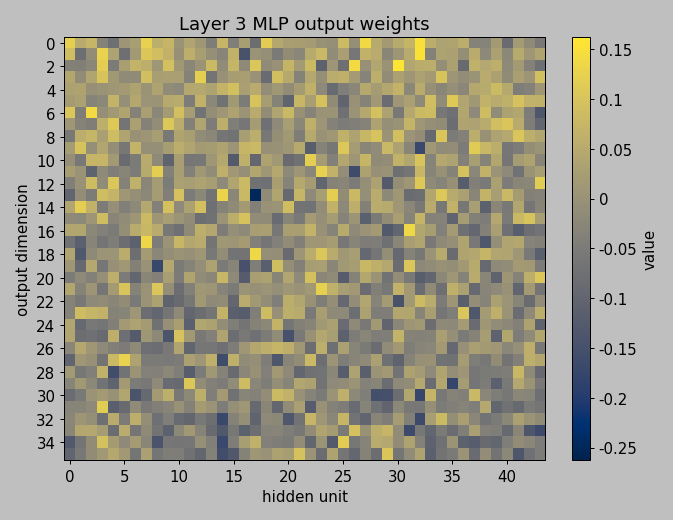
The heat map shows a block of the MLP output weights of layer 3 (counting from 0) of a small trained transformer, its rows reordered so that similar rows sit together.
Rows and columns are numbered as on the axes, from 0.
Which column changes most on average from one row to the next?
43
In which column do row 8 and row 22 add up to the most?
27
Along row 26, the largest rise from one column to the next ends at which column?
23
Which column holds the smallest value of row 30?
32
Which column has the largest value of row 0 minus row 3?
18
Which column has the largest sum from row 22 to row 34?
3
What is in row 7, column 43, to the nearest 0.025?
-0.1
